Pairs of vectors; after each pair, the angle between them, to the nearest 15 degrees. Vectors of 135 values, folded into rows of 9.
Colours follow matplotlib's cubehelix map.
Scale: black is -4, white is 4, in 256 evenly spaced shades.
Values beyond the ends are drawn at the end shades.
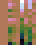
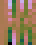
45 degrees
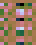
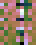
30 degrees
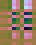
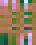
60 degrees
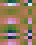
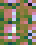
135 degrees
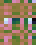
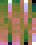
105 degrees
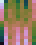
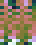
105 degrees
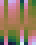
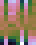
15 degrees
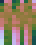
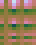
105 degrees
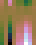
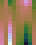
165 degrees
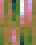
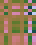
90 degrees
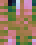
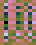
105 degrees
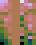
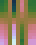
105 degrees
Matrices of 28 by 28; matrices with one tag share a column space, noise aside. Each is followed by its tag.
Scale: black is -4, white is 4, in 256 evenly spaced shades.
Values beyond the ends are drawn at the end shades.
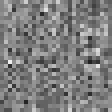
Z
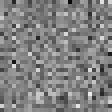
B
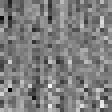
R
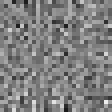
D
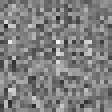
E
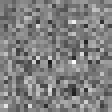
E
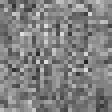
Z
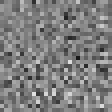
B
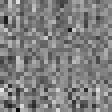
R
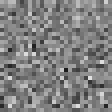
B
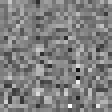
B
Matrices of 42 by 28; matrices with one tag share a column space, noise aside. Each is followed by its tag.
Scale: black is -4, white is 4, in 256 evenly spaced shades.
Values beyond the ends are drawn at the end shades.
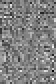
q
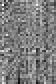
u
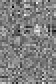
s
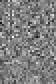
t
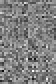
q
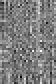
u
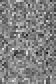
t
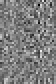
t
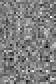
q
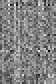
u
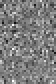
t
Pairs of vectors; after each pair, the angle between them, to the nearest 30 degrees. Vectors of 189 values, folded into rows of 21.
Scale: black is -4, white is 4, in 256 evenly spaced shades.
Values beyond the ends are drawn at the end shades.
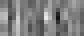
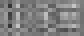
60 degrees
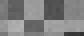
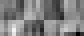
30 degrees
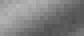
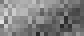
30 degrees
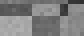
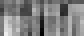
60 degrees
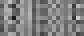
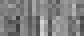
120 degrees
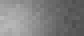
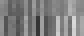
120 degrees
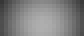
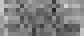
120 degrees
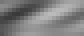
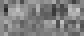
120 degrees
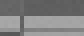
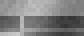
150 degrees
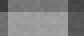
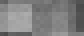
60 degrees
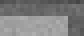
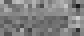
120 degrees
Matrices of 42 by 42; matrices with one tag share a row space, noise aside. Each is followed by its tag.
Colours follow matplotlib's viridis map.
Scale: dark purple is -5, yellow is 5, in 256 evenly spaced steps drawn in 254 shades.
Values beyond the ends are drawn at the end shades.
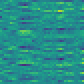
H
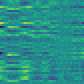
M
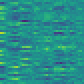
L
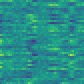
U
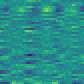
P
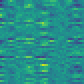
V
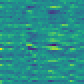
U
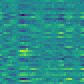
H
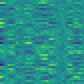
V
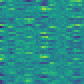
V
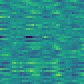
P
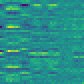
M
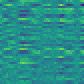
H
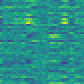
U
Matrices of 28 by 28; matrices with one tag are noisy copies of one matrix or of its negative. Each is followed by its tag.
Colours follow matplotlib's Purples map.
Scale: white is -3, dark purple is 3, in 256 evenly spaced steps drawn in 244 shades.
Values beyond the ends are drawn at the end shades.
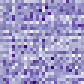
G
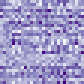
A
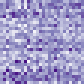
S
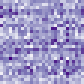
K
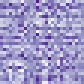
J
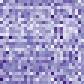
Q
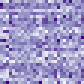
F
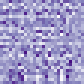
J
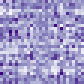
K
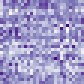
K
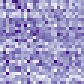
S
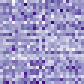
G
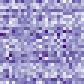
F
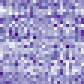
K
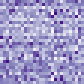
Q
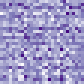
J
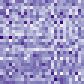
Q
